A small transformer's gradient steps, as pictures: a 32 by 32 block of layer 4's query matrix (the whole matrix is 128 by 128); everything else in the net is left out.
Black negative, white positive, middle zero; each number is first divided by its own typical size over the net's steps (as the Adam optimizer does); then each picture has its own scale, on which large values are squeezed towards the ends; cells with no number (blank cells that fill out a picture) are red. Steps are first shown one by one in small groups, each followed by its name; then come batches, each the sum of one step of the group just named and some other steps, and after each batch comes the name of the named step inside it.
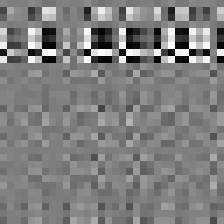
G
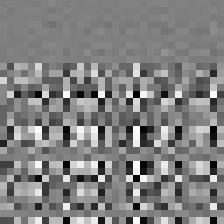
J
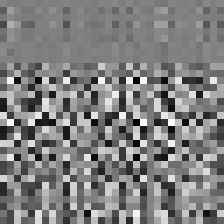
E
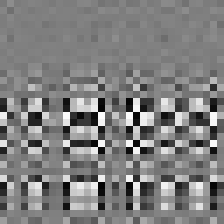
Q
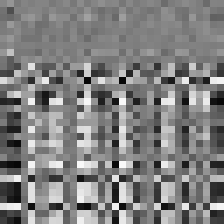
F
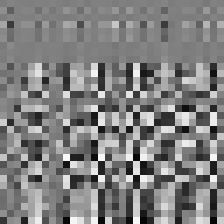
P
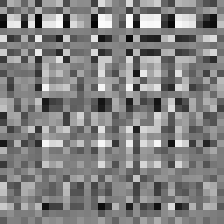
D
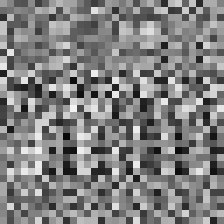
J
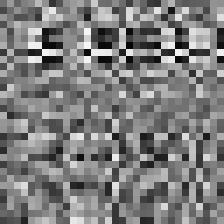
G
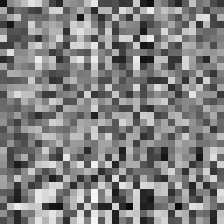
P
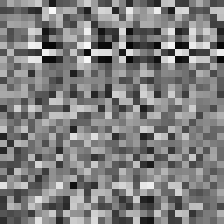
G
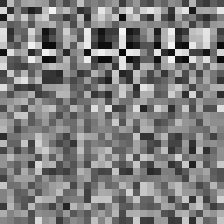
G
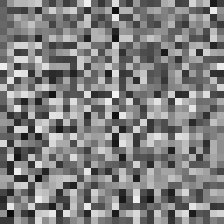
E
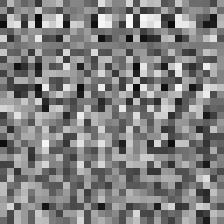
D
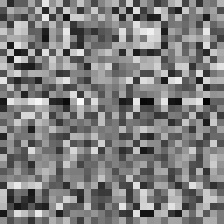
Q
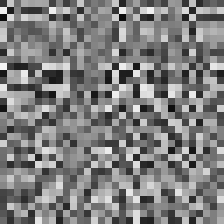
E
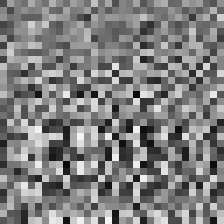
J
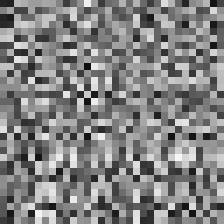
P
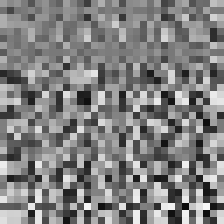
P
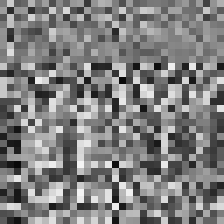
F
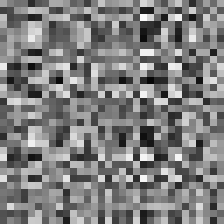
P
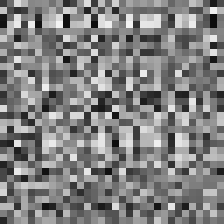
D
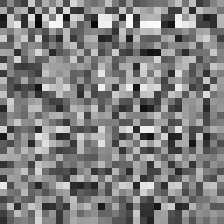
D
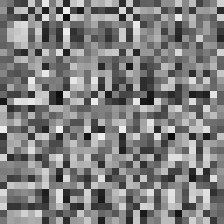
P
